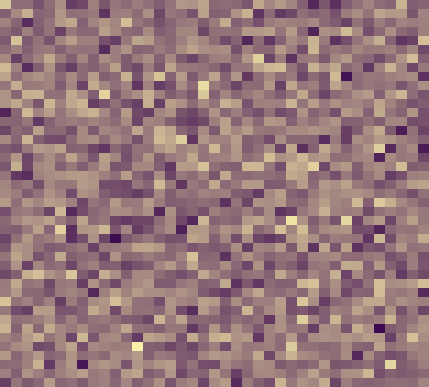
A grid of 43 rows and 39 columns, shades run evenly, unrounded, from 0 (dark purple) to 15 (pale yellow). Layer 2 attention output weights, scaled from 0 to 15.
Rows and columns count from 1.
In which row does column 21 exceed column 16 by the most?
20
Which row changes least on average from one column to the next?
22
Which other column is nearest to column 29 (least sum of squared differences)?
2
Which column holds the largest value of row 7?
24
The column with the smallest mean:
39
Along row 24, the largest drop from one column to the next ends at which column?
7
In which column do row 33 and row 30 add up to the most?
35
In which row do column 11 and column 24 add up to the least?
27
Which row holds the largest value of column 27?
25
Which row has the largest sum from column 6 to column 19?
11
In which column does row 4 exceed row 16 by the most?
32
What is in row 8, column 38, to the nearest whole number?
4
